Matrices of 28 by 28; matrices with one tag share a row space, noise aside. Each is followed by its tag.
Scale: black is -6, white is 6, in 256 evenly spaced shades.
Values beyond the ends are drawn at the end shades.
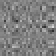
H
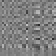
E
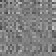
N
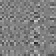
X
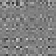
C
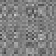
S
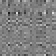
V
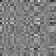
X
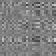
E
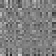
N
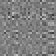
H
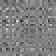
C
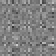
H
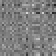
E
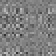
C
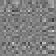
H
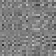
E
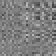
E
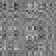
S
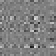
X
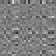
H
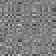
N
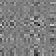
X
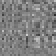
E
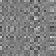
X
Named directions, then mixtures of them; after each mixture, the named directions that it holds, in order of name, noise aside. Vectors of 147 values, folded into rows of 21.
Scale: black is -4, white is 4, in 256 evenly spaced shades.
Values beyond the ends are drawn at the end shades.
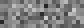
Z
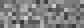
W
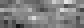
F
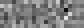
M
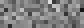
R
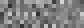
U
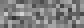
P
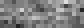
F, R.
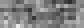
F.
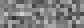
P.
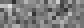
M, W.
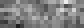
F, Z.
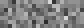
M, R, U.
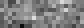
F, U, W.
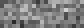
F, W.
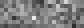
F, P, R.
